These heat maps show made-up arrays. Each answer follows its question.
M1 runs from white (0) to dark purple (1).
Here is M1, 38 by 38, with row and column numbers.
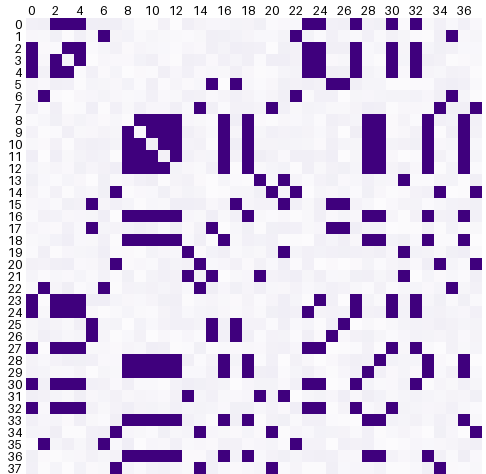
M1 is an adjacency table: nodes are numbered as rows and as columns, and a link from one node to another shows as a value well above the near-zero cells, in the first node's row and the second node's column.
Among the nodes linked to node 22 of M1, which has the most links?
node 14
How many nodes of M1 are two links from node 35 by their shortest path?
1
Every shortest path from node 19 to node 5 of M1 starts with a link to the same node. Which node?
node 21
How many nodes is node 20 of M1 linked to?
4
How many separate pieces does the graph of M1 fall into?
4
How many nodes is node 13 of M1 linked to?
3
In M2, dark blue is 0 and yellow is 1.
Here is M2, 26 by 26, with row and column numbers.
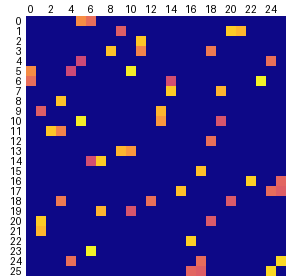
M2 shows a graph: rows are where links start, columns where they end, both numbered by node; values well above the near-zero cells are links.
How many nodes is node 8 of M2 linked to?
1
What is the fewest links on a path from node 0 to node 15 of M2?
5
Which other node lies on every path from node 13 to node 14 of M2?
node 10
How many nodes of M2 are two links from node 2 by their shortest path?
1
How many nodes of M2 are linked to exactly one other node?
7
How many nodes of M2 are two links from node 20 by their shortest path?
4
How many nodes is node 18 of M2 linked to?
3
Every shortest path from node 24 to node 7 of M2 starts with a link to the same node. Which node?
node 4
